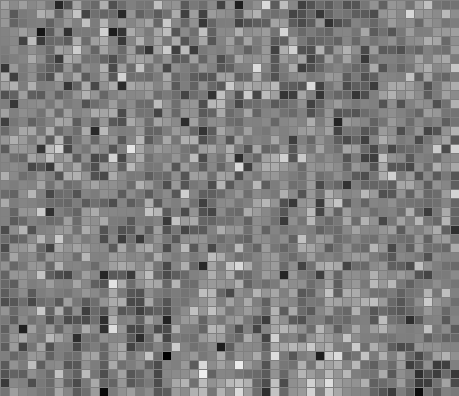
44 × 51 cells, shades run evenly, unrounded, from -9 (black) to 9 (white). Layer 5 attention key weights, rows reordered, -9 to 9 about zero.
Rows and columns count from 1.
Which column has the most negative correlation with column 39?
1
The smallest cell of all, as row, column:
40, 19
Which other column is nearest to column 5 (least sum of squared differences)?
22
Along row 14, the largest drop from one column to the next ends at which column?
38
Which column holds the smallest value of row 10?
14
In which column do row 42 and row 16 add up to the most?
7
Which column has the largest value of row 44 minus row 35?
35
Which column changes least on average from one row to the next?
37
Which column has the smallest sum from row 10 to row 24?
23
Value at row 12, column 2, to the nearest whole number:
-5
